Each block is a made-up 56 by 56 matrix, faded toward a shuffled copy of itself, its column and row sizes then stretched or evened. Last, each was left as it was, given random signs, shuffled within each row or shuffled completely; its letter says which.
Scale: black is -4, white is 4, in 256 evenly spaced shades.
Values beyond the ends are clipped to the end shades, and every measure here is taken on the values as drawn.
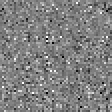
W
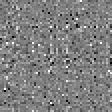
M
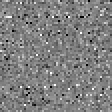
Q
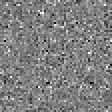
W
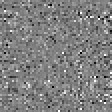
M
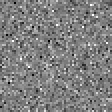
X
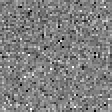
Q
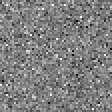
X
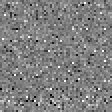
Q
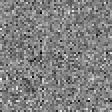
W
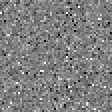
X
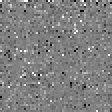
W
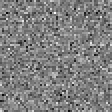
Q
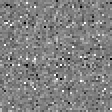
W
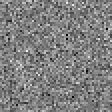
X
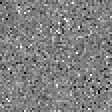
X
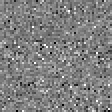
Q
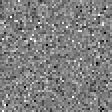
X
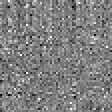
M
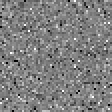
X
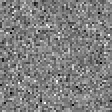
X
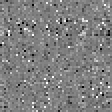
M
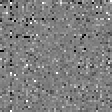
W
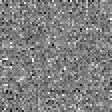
W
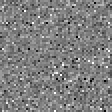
Q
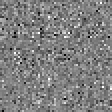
M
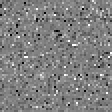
Q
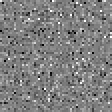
M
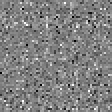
W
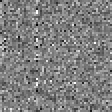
W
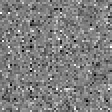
W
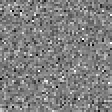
Q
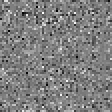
W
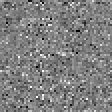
W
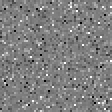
X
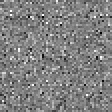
W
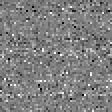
Q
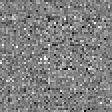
W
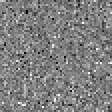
X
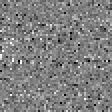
Q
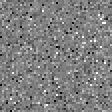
X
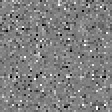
W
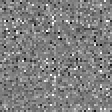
W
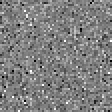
X
